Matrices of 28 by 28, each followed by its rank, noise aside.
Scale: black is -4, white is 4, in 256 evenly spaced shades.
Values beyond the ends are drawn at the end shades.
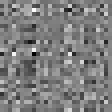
three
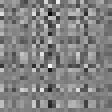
two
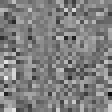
four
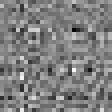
four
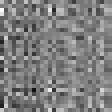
three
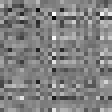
three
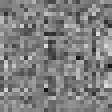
six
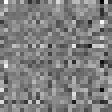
four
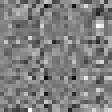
four
